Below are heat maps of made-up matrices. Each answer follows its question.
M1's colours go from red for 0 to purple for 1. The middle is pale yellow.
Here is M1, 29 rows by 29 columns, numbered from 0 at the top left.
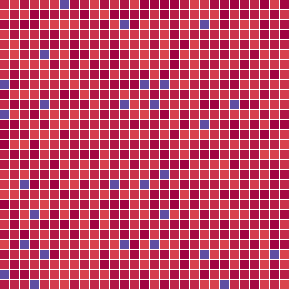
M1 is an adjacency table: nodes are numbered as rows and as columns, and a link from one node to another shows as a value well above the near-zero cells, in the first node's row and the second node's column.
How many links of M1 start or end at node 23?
1
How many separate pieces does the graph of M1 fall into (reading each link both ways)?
7
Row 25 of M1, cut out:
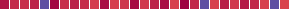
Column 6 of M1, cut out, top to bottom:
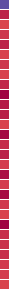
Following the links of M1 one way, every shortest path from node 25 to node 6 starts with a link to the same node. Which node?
node 27
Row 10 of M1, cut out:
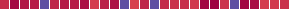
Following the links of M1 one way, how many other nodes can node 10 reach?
5
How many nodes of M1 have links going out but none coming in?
9
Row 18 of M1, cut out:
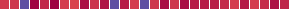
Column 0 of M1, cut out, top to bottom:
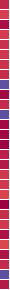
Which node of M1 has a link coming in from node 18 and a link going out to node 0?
node 11
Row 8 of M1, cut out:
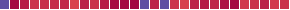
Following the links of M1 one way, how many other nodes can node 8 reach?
4
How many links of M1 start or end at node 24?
3
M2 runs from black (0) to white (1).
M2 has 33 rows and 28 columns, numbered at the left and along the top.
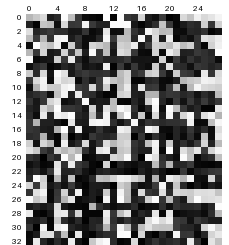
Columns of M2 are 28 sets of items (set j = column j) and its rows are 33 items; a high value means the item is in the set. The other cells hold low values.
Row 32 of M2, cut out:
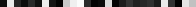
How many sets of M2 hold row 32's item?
9
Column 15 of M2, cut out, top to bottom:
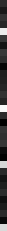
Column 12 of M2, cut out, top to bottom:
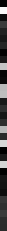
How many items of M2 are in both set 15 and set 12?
1
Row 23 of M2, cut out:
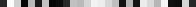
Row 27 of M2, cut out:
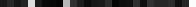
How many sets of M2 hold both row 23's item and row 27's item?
1
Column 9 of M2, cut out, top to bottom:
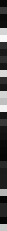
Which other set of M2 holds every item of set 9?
27
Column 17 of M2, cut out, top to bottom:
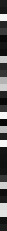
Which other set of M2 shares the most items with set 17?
18
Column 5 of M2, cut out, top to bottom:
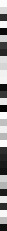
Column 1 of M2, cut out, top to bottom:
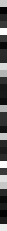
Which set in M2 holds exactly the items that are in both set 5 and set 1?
24
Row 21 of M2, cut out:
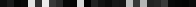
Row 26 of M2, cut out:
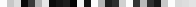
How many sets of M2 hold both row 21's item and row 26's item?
4
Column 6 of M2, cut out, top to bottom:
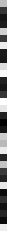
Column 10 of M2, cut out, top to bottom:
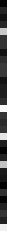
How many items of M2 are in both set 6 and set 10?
5
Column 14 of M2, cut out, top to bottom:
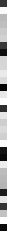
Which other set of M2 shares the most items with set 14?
13
